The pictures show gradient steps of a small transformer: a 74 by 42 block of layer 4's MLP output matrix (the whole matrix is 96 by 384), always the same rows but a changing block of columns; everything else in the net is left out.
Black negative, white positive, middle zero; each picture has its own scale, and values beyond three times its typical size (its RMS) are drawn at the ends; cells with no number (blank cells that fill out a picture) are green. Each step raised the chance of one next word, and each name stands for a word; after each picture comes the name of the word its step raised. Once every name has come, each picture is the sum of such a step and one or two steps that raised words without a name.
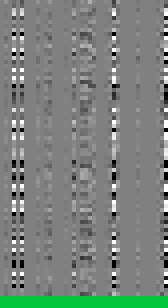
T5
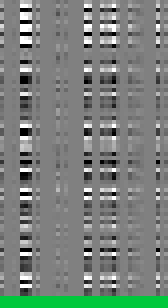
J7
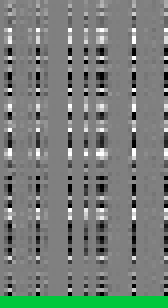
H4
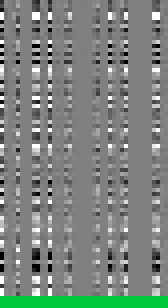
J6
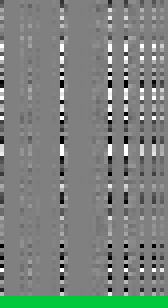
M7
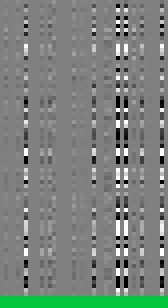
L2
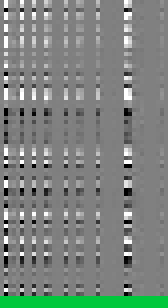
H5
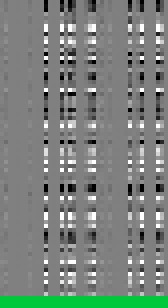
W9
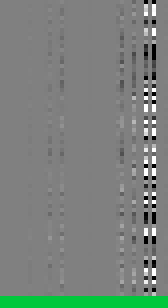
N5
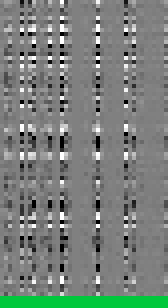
H4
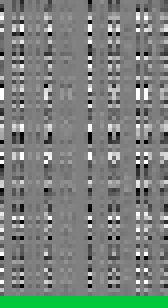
H5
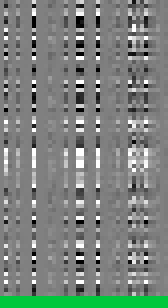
W9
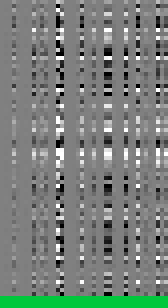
H4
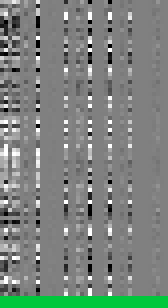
J6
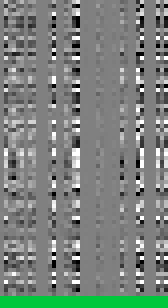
T5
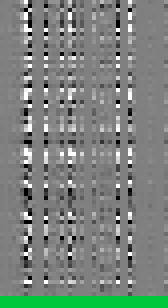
H5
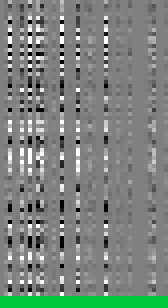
W9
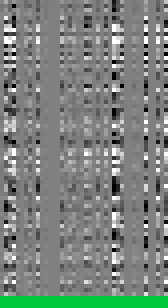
W9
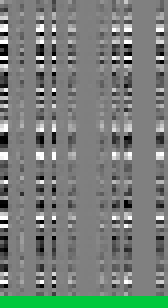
H4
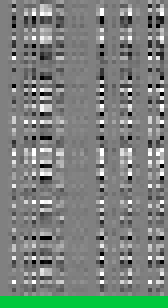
N5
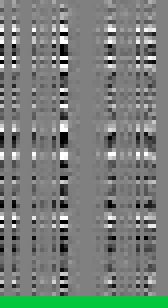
H4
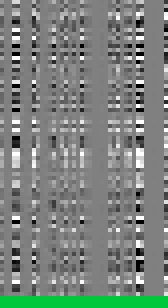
J6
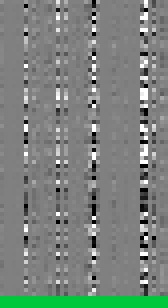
H5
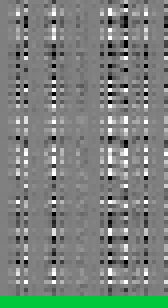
N5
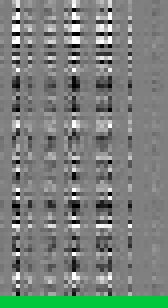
J7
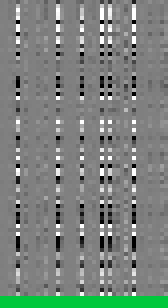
N5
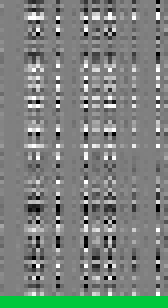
J6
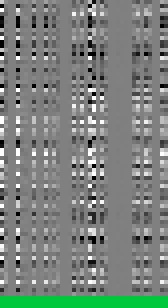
N5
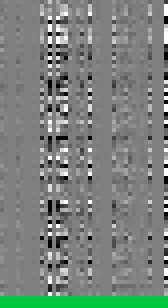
N5
